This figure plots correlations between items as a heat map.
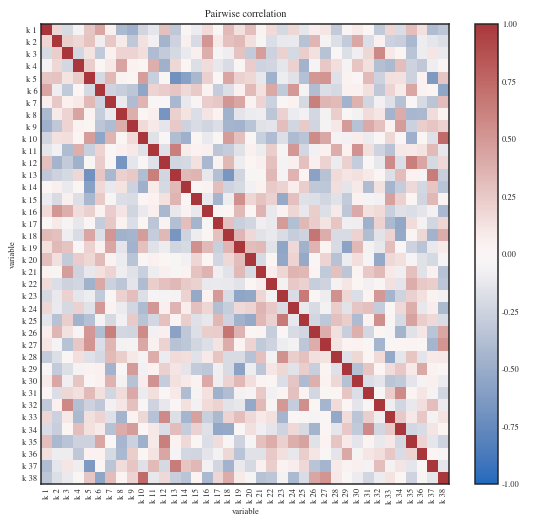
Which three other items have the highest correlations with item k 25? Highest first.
k 23, k 32, k 35
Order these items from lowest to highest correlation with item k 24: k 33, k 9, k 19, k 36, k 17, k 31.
k 17, k 9, k 36, k 33, k 19, k 31
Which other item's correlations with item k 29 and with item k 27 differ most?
k 7
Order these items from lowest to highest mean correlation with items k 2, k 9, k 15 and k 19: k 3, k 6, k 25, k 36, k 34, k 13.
k 25, k 36, k 6, k 13, k 34, k 3
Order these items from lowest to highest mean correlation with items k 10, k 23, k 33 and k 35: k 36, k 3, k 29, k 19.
k 19, k 3, k 29, k 36
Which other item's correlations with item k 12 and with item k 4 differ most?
k 8
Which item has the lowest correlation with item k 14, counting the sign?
k 5
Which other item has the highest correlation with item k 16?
k 2
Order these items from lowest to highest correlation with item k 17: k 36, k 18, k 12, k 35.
k 36, k 12, k 35, k 18
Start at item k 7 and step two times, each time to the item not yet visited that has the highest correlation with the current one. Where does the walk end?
k 18
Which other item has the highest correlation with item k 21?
k 3
